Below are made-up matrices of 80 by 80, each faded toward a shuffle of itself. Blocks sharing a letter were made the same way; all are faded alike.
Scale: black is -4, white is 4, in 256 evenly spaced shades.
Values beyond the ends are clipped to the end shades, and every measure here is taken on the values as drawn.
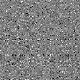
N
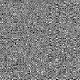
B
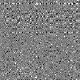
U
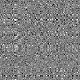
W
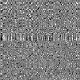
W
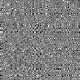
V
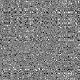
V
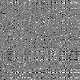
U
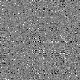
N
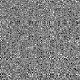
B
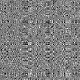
W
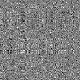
B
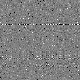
U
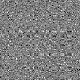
B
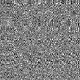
B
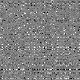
U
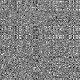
B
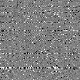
U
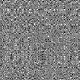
V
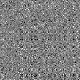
B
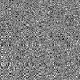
B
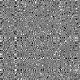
W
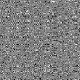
V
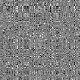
W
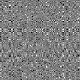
W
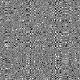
W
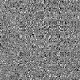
B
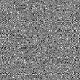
V
